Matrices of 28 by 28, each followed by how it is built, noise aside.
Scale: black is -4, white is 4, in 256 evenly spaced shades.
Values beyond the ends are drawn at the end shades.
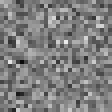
low rank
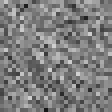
Toeplitz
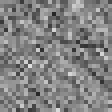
Toeplitz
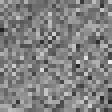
Hankel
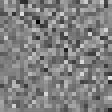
upper triangular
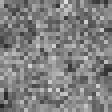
smooth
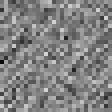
Hankel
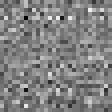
low rank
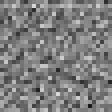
repeating columns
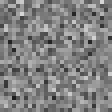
repeating columns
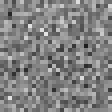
repeating columns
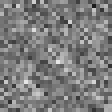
Toeplitz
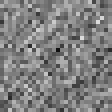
Hankel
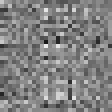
low rank
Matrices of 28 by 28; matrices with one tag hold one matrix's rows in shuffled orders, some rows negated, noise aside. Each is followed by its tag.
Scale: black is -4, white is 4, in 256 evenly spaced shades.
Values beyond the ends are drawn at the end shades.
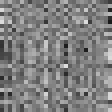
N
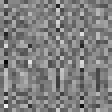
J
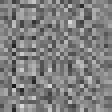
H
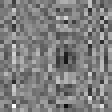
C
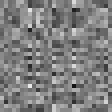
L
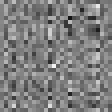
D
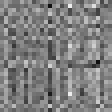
D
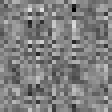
L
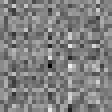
D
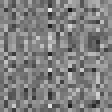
D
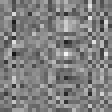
C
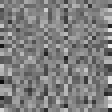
N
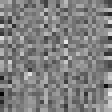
N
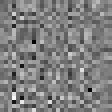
H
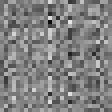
D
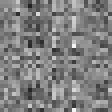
L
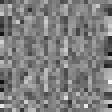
N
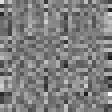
N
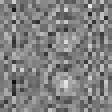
C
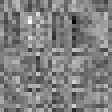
L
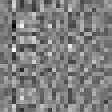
H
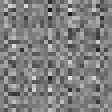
D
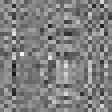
C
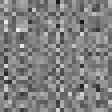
J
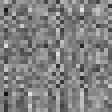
J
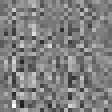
H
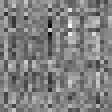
D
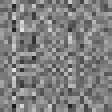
H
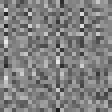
J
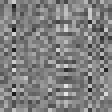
C
